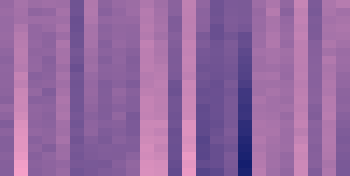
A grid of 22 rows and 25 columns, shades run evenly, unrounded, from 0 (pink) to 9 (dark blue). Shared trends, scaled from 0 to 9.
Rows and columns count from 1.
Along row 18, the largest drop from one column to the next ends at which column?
19
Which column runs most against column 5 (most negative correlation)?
22
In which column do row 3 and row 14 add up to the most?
18
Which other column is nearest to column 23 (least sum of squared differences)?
8
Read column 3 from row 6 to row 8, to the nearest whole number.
4 4 4
